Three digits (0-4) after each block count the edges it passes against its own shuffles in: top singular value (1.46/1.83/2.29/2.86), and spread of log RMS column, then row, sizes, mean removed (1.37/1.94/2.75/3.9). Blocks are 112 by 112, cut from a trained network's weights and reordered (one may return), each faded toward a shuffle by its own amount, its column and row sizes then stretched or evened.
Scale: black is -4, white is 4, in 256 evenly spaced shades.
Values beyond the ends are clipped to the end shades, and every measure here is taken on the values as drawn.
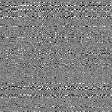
4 1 4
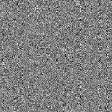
2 3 0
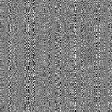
4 4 0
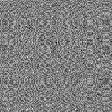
4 0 0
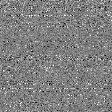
2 0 3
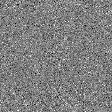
1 0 2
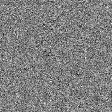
0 1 0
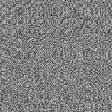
4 0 0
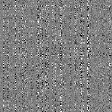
2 4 2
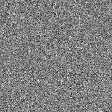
1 1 1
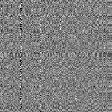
4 2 2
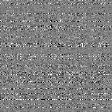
1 2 4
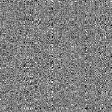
3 3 2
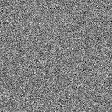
1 0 0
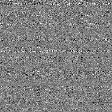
1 1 3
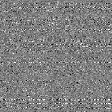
3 0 3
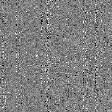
2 3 0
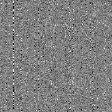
1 3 0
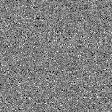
1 0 2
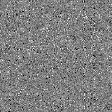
1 2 1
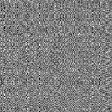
4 3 0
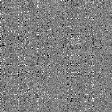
2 3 2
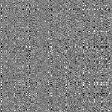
3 3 2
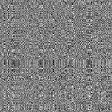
4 3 1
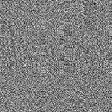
3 0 2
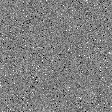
0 1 0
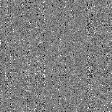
0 3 1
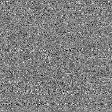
0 0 3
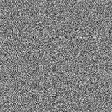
3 0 1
